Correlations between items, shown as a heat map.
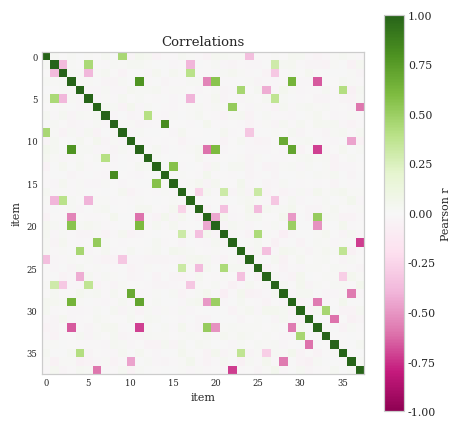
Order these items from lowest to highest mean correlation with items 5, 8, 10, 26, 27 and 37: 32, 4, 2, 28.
2, 4, 32, 28
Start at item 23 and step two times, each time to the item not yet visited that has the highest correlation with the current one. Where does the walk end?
35
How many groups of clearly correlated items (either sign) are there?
12
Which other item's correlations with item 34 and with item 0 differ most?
31
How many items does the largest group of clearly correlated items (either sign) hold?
6
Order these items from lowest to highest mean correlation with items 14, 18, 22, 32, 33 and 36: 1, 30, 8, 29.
29, 1, 30, 8
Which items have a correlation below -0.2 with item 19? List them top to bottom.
3, 11, 20, 29
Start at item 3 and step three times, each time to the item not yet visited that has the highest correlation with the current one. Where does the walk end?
20
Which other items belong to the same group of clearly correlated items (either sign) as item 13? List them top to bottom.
15
